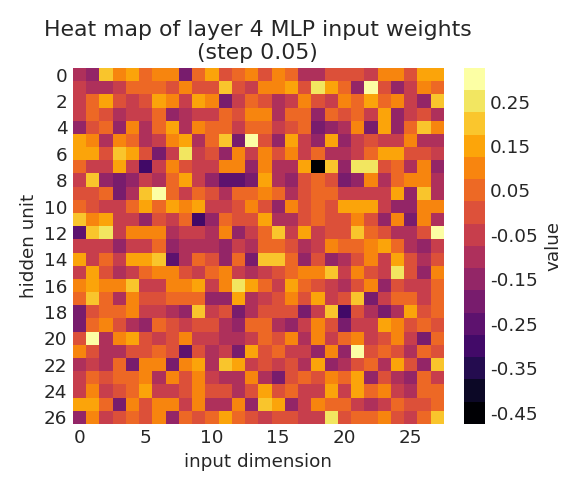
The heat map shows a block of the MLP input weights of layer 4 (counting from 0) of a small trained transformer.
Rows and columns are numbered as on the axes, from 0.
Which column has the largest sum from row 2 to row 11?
14
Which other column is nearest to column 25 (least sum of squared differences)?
10
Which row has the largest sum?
16
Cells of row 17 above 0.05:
6
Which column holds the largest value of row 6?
8
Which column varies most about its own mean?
18
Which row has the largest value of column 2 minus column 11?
2
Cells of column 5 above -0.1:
22
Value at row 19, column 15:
-0.1
